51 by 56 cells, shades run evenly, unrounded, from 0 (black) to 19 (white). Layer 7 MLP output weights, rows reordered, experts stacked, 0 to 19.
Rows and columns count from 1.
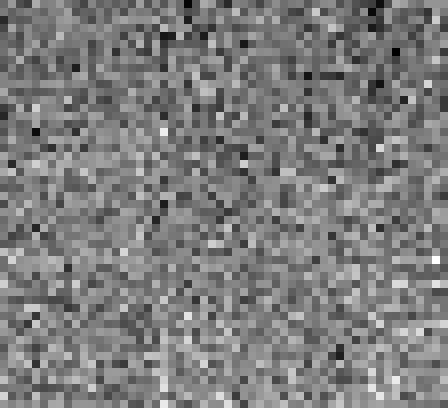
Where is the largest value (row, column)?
33, 55
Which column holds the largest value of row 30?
18
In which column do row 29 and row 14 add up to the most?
29
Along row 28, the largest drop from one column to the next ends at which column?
20
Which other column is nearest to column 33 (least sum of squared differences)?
34
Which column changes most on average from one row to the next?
5
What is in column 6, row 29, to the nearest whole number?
13
